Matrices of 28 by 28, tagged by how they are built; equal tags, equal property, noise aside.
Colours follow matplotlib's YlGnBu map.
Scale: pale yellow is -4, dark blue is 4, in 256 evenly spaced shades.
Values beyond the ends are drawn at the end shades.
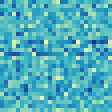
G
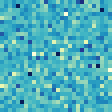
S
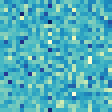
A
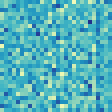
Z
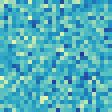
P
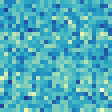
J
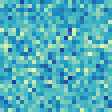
G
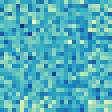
J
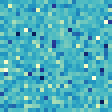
S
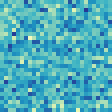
G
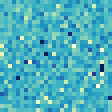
S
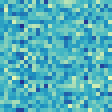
Z
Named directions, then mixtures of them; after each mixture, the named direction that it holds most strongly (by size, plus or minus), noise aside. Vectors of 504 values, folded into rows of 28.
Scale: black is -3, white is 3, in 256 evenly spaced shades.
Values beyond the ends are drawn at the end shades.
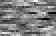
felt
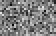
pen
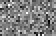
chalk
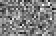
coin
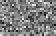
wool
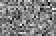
coin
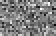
wool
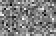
pen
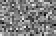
wool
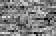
felt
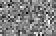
chalk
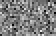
pen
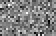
chalk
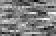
felt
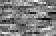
felt
